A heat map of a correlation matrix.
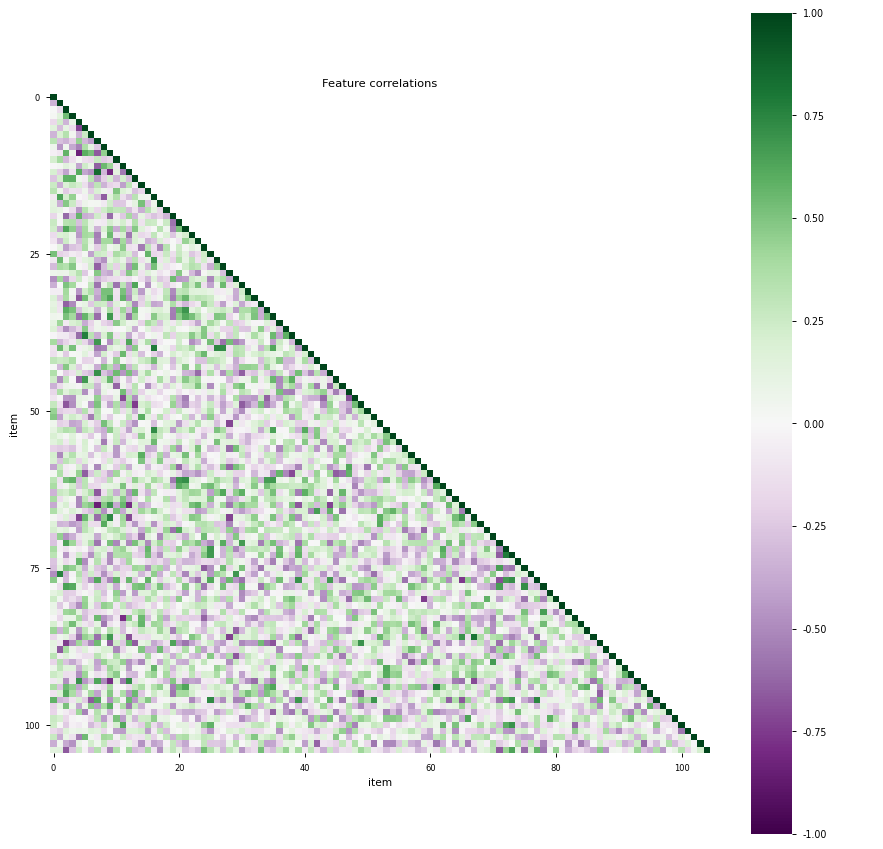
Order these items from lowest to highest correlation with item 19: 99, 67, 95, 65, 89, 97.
95, 97, 89, 67, 65, 99
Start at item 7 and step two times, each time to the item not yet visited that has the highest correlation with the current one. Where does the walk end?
93
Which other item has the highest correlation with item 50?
80
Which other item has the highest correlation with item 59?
47
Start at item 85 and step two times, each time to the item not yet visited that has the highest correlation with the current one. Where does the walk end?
61
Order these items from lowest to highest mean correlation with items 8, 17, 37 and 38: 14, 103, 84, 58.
84, 14, 103, 58
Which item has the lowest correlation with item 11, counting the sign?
83
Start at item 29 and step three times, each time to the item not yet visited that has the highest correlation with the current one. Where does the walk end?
16
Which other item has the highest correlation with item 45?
5
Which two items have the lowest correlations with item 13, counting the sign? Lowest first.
49, 87
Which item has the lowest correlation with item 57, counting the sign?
90
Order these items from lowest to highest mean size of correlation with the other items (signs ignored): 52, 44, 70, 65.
52, 70, 44, 65
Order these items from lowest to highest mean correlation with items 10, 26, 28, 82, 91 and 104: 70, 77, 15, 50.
70, 50, 15, 77
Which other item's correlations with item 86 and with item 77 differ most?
65
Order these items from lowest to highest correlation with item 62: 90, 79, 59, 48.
48, 59, 79, 90
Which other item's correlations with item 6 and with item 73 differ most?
96
